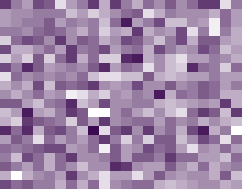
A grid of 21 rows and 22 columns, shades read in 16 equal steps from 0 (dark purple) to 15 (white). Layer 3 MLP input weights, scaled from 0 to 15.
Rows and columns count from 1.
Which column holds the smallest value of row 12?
7
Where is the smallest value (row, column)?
15, 9
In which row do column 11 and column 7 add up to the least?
18
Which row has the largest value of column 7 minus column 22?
11
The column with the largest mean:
10
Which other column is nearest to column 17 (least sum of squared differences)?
16
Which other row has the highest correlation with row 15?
21
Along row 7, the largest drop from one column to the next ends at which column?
12
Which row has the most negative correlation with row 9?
19
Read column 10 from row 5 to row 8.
10 4 12 2
